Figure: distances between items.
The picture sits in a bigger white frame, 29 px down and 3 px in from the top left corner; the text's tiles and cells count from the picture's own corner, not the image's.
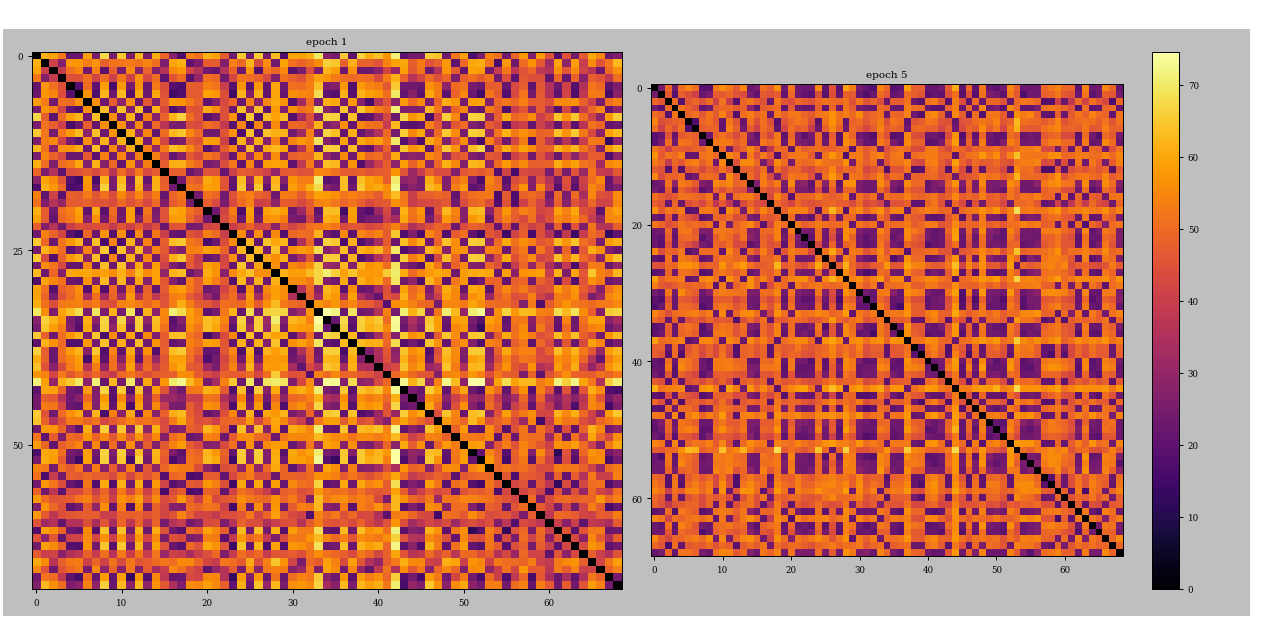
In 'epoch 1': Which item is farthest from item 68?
42
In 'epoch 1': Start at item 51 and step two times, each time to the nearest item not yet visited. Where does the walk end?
55
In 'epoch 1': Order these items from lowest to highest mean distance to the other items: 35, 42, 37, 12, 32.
37, 35, 12, 32, 42
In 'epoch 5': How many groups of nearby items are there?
5
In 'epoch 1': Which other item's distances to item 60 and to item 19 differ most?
64
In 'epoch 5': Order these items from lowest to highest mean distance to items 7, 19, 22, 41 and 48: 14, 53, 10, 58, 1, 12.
1, 14, 12, 58, 53, 10
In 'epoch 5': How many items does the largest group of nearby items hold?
33
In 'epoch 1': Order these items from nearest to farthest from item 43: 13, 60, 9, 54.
9, 13, 60, 54
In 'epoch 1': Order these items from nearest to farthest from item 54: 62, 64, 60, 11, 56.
56, 62, 60, 64, 11
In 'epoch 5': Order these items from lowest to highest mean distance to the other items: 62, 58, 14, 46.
62, 14, 46, 58
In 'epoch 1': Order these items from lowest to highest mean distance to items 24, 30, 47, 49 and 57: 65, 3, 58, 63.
3, 65, 58, 63
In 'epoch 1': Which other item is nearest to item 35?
52
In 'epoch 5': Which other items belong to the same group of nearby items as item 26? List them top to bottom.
53
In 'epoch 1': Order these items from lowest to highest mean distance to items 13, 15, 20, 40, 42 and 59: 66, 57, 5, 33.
66, 33, 57, 5
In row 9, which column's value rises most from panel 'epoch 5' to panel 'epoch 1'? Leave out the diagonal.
33
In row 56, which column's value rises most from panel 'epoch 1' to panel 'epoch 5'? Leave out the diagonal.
18
